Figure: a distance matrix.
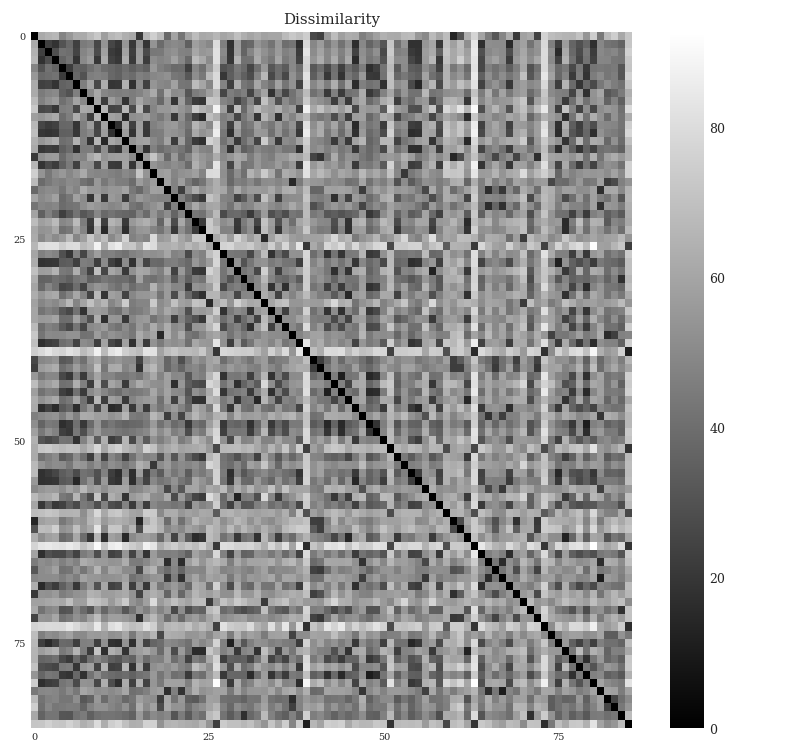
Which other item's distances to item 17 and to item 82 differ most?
37
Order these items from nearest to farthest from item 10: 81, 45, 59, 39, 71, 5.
45, 71, 5, 81, 59, 39
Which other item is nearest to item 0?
60
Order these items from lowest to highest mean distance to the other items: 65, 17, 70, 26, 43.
43, 65, 17, 70, 26
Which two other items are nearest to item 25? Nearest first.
33, 70
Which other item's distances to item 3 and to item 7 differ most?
9
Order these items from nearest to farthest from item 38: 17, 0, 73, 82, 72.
82, 17, 72, 0, 73
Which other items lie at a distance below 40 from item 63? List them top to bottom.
26, 39, 51, 59, 73, 85
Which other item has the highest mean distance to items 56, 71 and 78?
63
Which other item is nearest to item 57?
29
